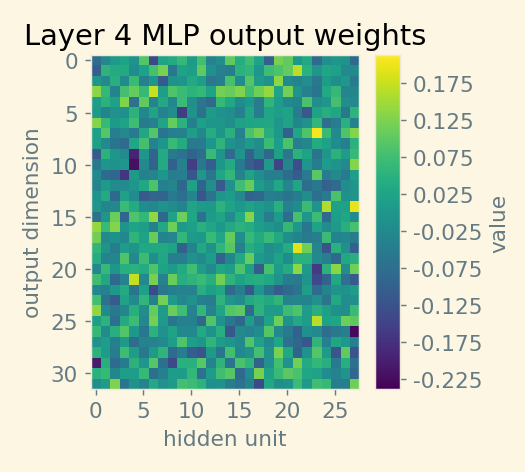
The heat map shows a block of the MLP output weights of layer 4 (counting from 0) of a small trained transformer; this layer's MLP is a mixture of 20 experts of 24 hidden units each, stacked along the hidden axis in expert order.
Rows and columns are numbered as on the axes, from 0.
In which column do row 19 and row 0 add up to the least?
6
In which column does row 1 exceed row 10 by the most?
21
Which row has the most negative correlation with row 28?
20
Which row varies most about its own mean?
29
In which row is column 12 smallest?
10
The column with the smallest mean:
2
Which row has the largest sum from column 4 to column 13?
3
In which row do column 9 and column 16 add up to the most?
15
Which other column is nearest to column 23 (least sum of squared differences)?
26
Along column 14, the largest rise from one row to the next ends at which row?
30
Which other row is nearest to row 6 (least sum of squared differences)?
16
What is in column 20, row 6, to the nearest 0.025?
0.025
